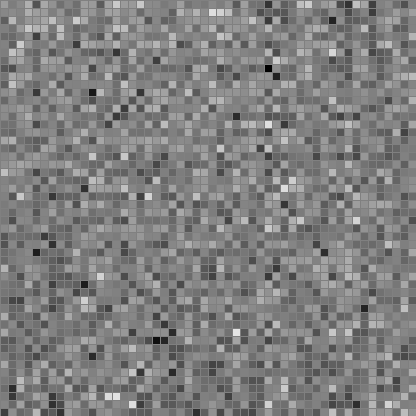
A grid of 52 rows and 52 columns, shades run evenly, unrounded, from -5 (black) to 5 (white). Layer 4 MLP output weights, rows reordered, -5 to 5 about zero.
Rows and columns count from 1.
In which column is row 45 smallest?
12
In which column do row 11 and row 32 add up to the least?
5
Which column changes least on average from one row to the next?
4
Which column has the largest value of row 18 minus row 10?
35
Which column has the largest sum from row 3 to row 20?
32
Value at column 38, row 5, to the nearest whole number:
0
